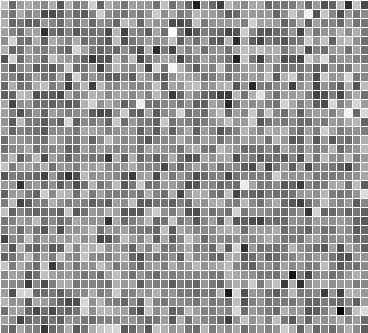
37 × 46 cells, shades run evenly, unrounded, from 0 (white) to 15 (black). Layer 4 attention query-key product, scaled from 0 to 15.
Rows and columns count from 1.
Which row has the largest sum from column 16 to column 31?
20
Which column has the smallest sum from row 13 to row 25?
15
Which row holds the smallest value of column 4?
33
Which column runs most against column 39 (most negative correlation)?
30
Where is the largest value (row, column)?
35, 43
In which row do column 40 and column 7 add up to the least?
7
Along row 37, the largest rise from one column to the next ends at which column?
16
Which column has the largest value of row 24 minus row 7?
39
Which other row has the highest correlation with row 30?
19
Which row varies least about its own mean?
17
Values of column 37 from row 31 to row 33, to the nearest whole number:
14 5 4
